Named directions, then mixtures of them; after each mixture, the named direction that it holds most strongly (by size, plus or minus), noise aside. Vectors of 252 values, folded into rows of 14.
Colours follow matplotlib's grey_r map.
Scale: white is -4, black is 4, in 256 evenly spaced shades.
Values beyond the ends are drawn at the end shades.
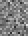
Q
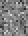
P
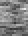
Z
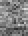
Z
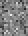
P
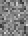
P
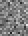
Q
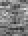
Z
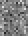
P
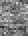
Z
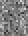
P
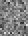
Q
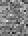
Q
